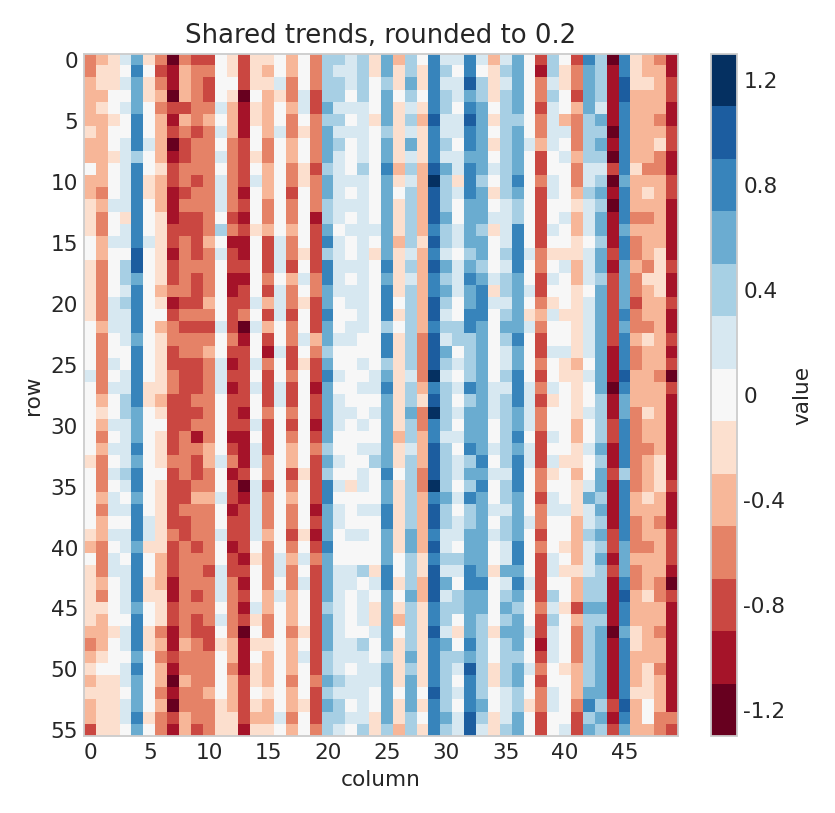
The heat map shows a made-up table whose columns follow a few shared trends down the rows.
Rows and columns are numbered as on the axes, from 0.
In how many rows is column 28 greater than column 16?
1
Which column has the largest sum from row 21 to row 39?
29
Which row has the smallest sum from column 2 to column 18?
47
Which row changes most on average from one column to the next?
35
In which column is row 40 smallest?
12
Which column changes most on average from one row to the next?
31
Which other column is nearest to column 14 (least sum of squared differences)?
2
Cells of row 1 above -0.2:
24
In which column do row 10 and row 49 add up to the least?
44
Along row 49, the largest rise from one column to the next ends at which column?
45
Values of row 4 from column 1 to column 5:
-0.2 0 0.2 0.6 0
